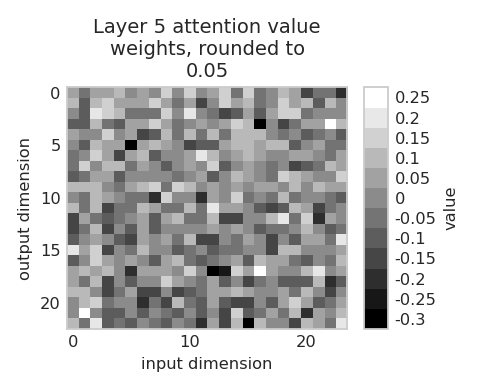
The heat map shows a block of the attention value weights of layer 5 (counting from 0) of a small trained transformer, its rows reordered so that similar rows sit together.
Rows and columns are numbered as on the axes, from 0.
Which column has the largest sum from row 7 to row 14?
2
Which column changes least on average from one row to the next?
15
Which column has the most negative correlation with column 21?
12
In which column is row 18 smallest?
22
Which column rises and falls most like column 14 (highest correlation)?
21
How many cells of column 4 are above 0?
5
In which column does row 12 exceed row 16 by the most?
20
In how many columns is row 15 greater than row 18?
14
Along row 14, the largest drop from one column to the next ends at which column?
11
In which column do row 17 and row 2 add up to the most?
10
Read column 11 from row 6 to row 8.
0.2 0 0.05
